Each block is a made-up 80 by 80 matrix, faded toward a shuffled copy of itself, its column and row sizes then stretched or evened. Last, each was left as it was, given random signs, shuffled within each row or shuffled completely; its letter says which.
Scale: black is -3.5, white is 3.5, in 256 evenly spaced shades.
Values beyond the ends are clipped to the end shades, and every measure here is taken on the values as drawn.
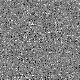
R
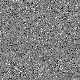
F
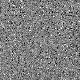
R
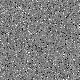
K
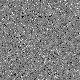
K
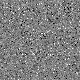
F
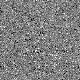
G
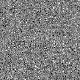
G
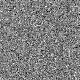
F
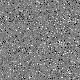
R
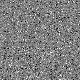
F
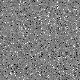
G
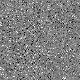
G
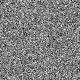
K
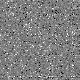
G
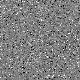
F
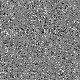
G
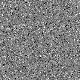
F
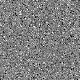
G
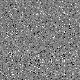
G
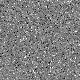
K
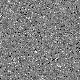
F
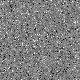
K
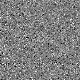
R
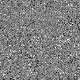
R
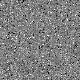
R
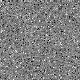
G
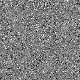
G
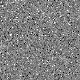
R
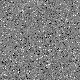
K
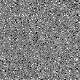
G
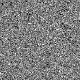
R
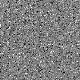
G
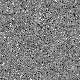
K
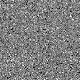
G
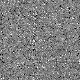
R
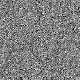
G
